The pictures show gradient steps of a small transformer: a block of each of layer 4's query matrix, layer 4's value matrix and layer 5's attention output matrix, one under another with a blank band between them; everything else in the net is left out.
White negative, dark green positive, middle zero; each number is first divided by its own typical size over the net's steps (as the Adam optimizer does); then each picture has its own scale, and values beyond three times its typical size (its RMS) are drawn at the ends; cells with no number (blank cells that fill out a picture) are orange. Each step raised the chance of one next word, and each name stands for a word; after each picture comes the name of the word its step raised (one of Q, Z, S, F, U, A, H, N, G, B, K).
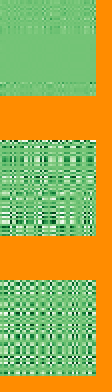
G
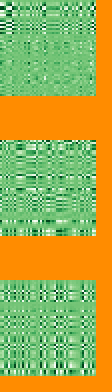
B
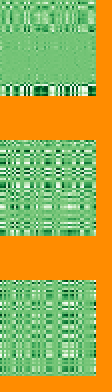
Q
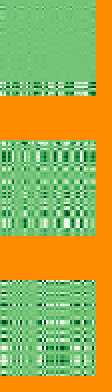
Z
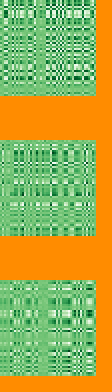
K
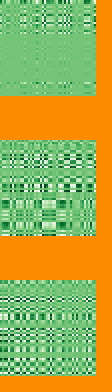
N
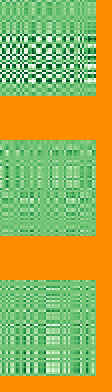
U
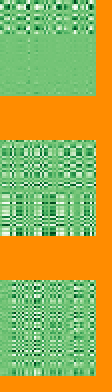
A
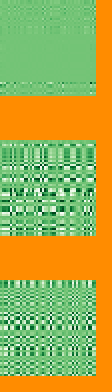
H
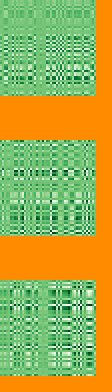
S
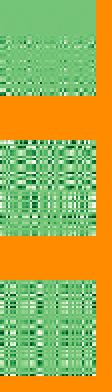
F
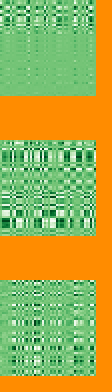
Z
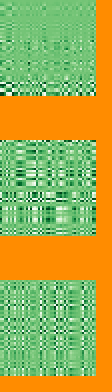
S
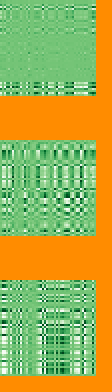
U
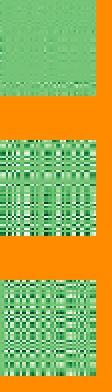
A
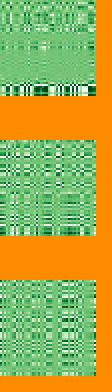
A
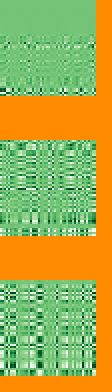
B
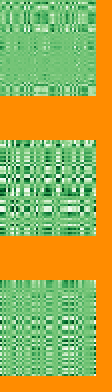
H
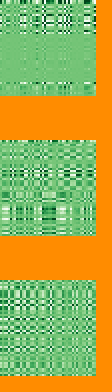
S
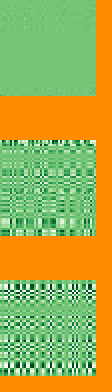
B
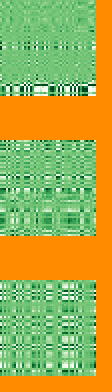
B
